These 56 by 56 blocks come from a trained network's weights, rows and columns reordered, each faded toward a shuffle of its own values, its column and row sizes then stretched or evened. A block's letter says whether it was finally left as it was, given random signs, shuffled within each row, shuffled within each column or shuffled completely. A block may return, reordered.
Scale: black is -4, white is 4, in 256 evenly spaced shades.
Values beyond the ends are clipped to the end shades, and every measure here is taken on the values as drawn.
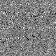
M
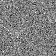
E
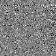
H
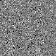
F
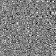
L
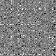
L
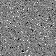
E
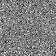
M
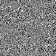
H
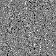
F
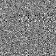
H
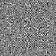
L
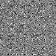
H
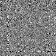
H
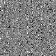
F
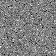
E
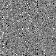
F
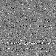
M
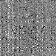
L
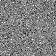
E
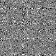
H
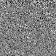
M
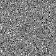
F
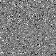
M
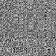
L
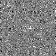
H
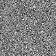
F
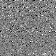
M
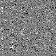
H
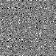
H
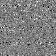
M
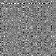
L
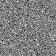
E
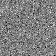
E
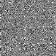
H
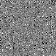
H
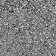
M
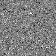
M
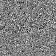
M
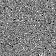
E
